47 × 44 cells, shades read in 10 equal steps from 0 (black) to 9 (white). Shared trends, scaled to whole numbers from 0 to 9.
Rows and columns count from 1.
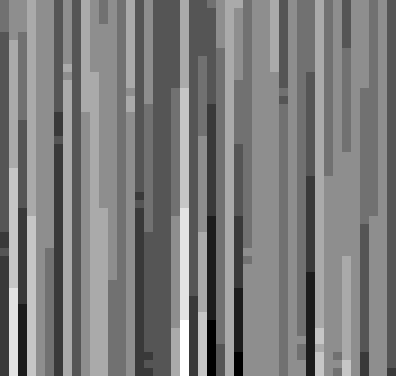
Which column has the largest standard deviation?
27
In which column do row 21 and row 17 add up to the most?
21
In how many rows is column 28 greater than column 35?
38
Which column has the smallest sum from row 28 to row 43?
24
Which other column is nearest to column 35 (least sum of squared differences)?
3
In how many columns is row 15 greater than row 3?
9
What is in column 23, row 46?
7
